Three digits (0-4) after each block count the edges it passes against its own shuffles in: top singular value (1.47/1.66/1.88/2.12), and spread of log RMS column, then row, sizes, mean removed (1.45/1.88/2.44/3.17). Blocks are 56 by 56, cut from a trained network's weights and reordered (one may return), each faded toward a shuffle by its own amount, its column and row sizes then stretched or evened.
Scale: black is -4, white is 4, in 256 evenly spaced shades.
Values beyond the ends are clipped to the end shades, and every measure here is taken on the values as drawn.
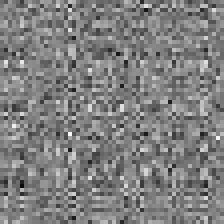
4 3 2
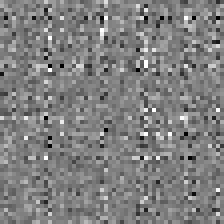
0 3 2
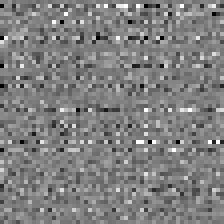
0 0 4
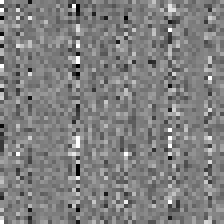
2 4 0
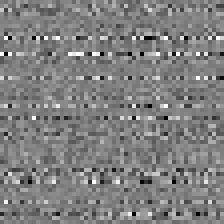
4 0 4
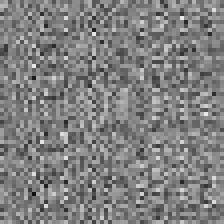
4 3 0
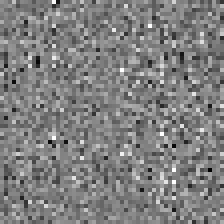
0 2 0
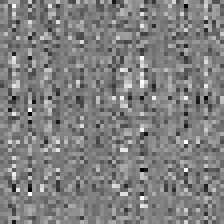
3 4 1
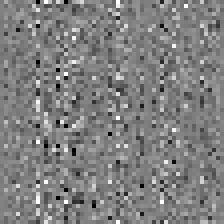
2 4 0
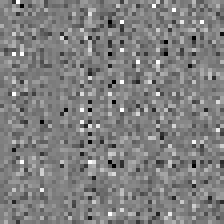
1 3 1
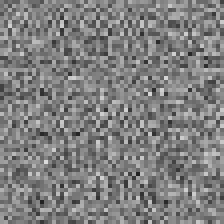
4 0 1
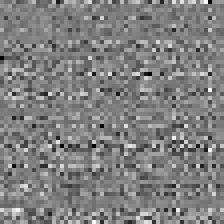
3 1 4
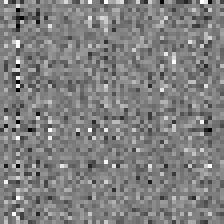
1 3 2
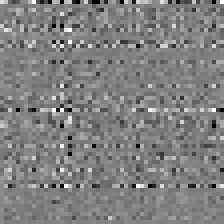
4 1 4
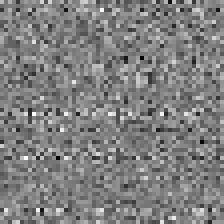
2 0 3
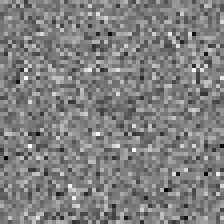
0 0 2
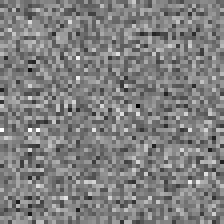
1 1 1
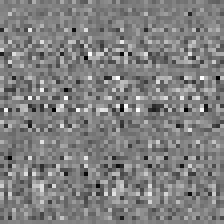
2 1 4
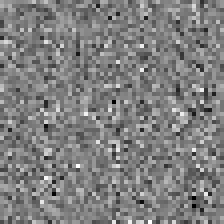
0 2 1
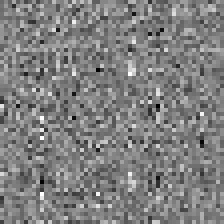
2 2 1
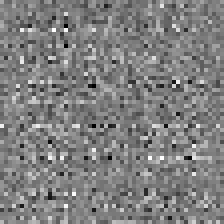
1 2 3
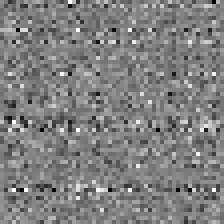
1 1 3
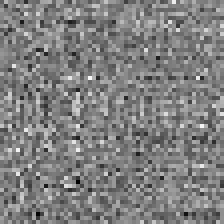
2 1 1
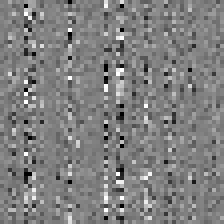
2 4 0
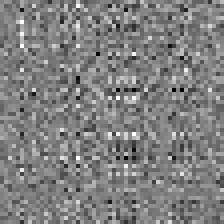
4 3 2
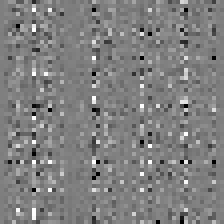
1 4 2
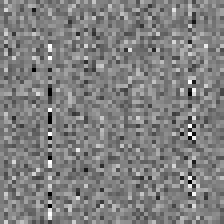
3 3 0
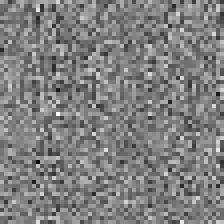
2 2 0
